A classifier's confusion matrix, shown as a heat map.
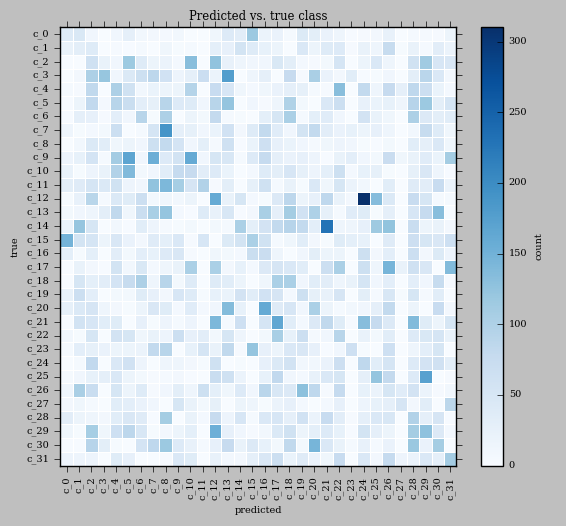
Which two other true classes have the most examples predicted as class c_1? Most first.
c_14, c_26
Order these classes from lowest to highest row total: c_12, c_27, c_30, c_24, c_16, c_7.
c_27, c_16, c_24, c_7, c_30, c_12
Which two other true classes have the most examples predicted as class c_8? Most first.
c_7, c_11
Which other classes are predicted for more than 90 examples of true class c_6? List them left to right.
c_8, c_18, c_28
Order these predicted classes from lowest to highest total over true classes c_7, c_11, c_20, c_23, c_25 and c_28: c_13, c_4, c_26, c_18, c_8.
c_18, c_4, c_26, c_13, c_8
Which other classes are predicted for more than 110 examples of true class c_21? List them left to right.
c_12, c_17, c_24, c_28
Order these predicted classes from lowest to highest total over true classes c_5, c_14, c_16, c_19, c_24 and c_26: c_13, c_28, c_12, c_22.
c_13, c_12, c_22, c_28
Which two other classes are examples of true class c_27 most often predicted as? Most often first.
c_31, c_9
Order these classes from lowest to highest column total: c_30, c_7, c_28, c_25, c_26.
c_25, c_7, c_30, c_26, c_28
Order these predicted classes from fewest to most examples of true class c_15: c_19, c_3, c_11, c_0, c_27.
c_27, c_3, c_19, c_11, c_0
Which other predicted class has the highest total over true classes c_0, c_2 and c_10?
c_5
